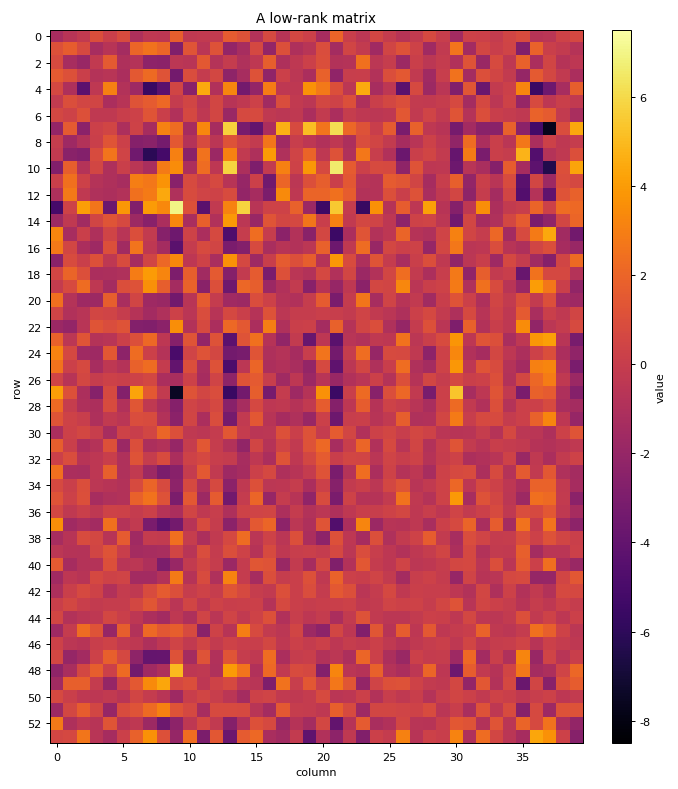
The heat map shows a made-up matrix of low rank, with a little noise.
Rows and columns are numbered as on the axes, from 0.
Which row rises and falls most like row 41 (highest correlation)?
14
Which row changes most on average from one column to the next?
13
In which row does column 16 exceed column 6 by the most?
9
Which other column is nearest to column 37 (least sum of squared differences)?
15
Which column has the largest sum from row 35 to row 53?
37
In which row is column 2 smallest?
4
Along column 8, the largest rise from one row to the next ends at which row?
10
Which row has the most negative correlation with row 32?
38
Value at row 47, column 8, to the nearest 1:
-4
